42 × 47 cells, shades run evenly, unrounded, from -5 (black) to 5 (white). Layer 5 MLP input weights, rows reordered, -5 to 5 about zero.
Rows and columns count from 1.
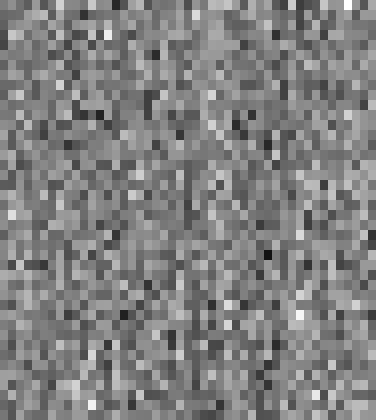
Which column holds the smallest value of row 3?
38
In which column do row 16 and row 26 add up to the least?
34
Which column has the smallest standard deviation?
5
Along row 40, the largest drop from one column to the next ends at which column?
41
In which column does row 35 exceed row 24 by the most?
15
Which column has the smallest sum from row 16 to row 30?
24
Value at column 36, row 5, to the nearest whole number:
2
